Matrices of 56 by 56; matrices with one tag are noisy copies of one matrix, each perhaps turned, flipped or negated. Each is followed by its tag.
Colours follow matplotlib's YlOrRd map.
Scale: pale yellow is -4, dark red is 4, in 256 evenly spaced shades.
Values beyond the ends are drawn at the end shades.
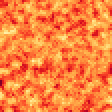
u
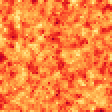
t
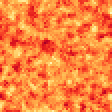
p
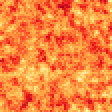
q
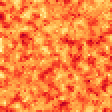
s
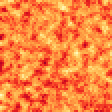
s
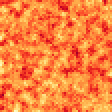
s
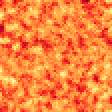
u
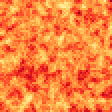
q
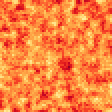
p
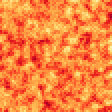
s
